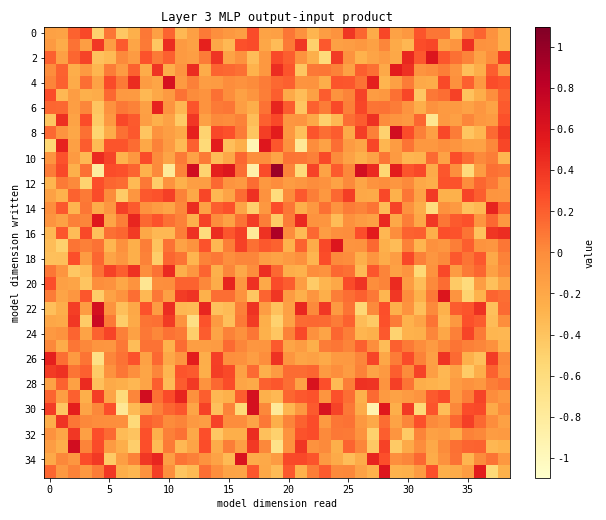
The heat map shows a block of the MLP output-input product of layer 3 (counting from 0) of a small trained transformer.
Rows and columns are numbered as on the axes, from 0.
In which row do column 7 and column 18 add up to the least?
32
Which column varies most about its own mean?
19
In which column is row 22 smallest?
26
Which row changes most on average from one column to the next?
11
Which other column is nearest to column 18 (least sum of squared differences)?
38
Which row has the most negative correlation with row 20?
31
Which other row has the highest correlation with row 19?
4
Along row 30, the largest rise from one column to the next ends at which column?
28
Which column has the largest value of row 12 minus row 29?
6
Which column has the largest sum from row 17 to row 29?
17
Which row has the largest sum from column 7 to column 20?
29
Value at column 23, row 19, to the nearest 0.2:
0
